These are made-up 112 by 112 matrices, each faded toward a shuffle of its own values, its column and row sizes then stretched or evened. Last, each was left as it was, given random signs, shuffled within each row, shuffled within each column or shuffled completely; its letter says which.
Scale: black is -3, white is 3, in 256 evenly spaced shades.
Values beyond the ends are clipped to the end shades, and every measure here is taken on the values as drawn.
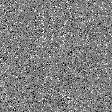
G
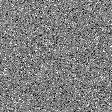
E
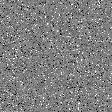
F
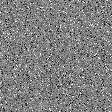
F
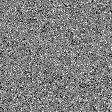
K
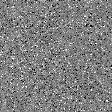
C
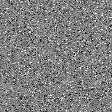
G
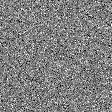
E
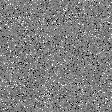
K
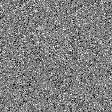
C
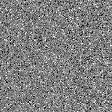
C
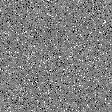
F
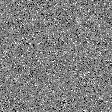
K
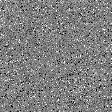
G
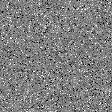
G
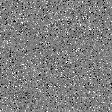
C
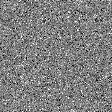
C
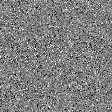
G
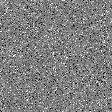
F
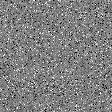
F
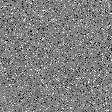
E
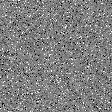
K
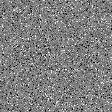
G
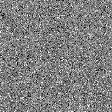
C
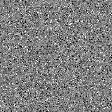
C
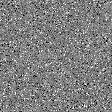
K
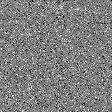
F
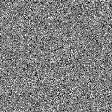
C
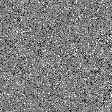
G
